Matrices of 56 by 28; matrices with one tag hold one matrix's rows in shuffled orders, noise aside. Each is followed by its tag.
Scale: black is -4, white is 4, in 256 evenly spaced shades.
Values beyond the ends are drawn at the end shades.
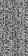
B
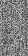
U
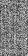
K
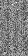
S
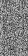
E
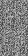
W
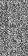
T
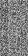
T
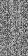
S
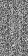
S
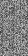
W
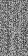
S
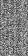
K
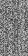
B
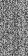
B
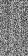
S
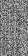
K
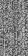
B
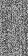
U
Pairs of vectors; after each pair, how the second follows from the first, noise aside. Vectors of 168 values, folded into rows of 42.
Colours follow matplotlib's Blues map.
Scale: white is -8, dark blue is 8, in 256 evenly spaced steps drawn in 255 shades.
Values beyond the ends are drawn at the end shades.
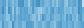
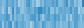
negated.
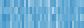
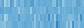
negated, partly zeroed.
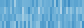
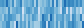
scaled up.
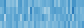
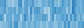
copied.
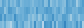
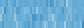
negated, partly zeroed.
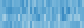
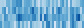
wrapped around, scaled up.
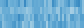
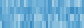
negated.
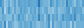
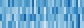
reversed, negated, scaled up.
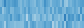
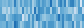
wrapped around, scaled up.
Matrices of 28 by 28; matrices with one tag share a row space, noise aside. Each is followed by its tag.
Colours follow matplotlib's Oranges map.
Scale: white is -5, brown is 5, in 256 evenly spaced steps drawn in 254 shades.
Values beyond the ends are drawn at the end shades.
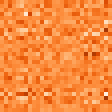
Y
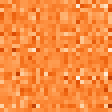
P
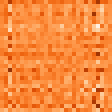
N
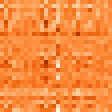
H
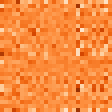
P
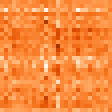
H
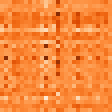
H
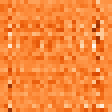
N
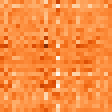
H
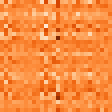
H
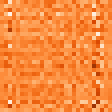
N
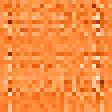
N
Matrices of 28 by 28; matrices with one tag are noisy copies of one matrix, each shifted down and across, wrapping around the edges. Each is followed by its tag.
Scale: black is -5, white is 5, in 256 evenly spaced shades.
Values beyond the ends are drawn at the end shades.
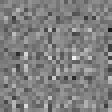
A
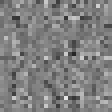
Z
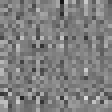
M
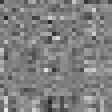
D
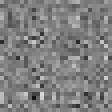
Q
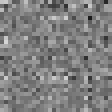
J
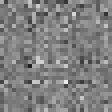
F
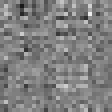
D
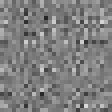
A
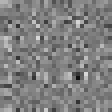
Q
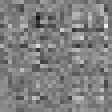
D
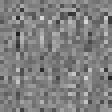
M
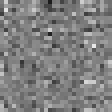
D
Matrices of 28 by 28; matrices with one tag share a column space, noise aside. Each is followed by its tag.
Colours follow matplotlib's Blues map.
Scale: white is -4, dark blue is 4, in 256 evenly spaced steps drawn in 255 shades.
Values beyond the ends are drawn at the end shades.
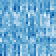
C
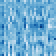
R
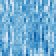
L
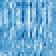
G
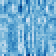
L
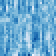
L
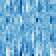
L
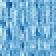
G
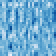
G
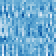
C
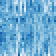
L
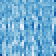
R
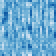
G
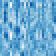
G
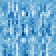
C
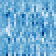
C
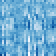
R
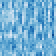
G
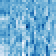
R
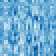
R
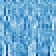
R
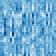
C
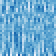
L
